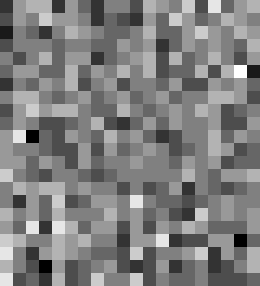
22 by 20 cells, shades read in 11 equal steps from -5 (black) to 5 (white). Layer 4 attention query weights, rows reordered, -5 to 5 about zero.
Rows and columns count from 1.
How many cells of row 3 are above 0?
8
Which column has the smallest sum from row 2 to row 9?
1
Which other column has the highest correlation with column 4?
14
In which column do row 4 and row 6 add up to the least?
13
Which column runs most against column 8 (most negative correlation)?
4
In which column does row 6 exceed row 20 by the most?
19
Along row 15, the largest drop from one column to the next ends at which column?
15
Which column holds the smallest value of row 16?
2
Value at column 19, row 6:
5
